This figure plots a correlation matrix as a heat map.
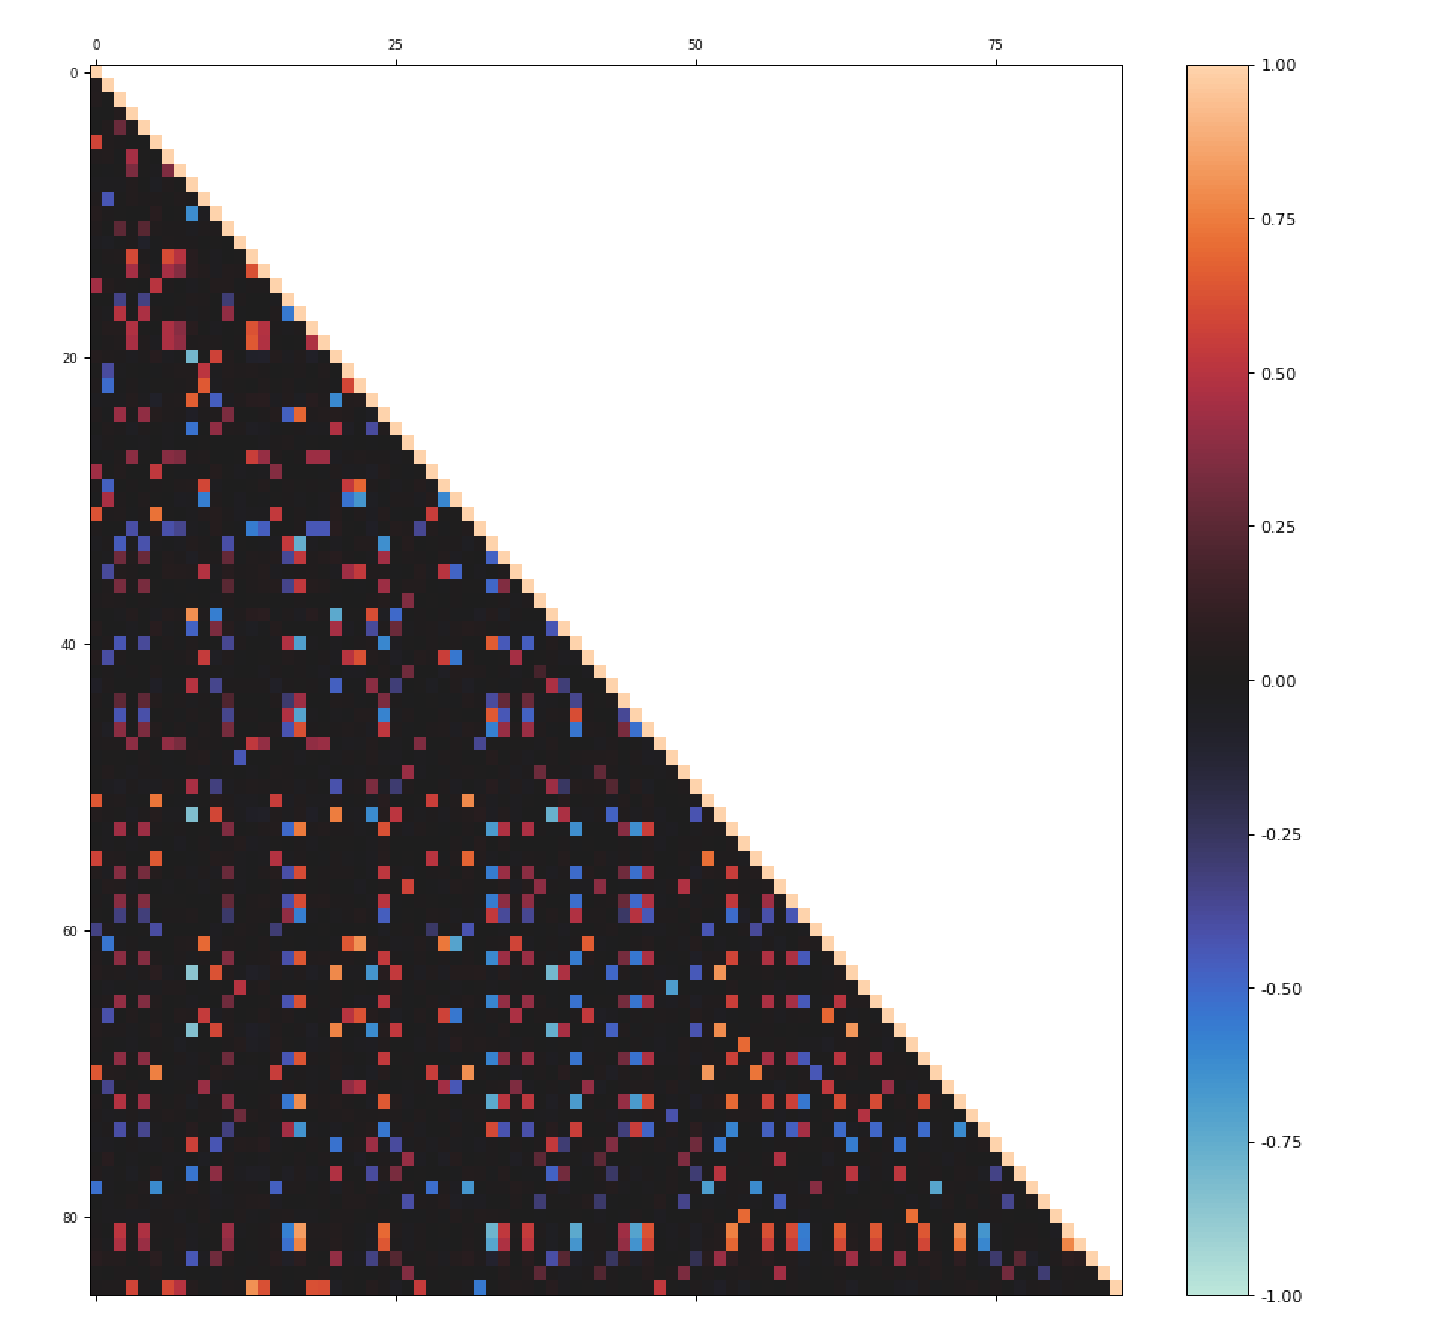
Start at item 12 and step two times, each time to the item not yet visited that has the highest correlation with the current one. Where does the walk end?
73
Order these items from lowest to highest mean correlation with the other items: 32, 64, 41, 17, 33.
33, 32, 64, 41, 17
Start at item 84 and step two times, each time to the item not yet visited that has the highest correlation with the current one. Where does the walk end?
26
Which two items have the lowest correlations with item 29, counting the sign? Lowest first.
30, 1
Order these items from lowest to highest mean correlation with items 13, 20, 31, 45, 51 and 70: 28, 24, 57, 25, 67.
24, 57, 25, 67, 28
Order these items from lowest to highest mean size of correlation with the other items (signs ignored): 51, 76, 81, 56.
76, 51, 56, 81
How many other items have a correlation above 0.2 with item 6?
9
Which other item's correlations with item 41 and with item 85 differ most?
13
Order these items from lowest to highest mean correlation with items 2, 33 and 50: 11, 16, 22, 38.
11, 22, 16, 38
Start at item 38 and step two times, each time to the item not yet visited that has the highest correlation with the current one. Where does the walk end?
23
